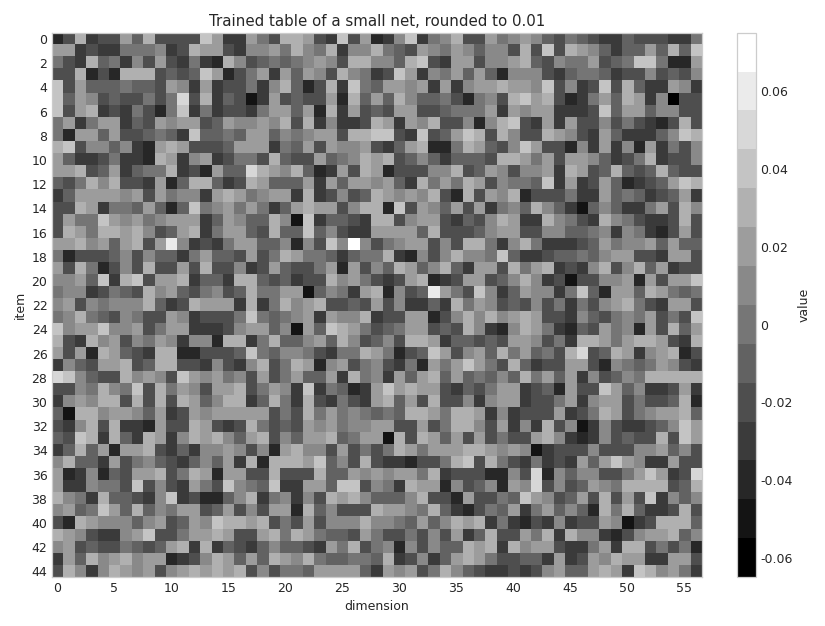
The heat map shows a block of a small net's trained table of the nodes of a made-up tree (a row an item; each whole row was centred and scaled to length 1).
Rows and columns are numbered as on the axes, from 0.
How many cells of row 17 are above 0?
31
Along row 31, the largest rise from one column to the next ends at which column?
2
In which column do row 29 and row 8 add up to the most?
29
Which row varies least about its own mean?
18
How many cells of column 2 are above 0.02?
11
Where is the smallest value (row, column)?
5, 54
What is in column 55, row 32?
0.04
